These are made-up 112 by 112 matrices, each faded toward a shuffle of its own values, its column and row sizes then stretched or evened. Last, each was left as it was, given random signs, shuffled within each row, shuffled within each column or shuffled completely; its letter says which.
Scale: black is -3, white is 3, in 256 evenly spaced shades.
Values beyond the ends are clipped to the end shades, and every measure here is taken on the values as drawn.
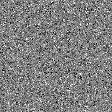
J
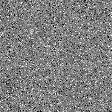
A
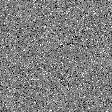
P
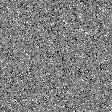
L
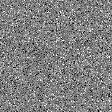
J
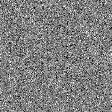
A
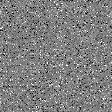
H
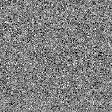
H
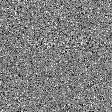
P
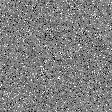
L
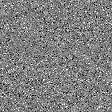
P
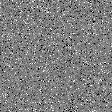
J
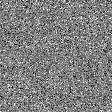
P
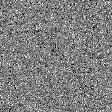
A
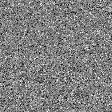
P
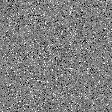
A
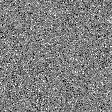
L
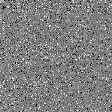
H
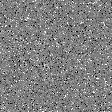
P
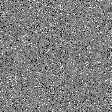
A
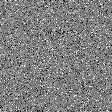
P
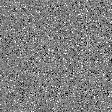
H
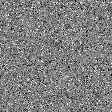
P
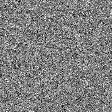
A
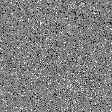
A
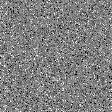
A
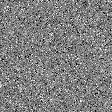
L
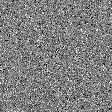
L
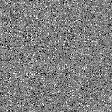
H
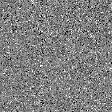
J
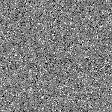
L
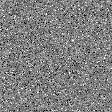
P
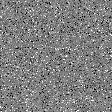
P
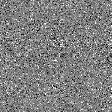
H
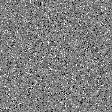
A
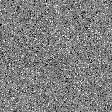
L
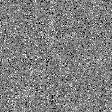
H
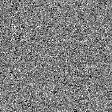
J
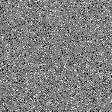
P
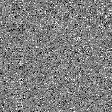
H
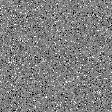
H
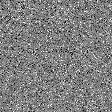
P
